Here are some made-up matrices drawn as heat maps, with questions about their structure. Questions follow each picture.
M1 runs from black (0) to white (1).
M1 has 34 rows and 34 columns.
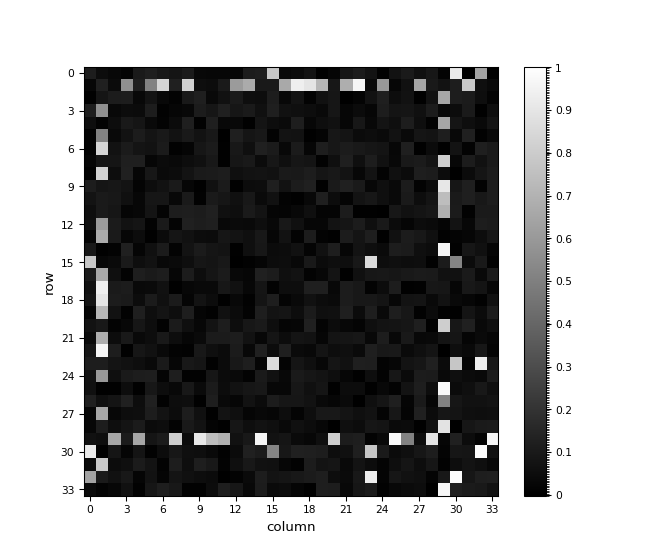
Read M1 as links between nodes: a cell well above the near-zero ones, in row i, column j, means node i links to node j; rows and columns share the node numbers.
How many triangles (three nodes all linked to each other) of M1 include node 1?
0
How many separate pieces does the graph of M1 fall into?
3
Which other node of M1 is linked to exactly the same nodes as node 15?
node 32
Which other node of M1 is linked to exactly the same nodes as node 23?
node 0
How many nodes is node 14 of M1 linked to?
1
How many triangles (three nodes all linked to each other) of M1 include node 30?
4
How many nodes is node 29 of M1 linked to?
12
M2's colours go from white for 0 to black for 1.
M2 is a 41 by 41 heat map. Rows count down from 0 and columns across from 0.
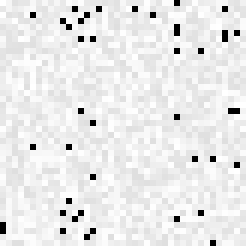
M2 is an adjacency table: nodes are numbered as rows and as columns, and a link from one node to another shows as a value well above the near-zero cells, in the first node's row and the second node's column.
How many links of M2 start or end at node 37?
4
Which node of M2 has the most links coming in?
node 29
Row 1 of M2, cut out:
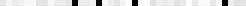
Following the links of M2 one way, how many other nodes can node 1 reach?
7
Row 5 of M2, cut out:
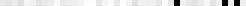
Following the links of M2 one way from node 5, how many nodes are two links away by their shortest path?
3
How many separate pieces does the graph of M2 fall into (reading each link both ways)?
10
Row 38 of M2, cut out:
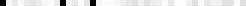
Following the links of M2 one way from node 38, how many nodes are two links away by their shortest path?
1
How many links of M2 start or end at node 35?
5
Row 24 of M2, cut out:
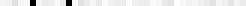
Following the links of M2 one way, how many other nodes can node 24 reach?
8
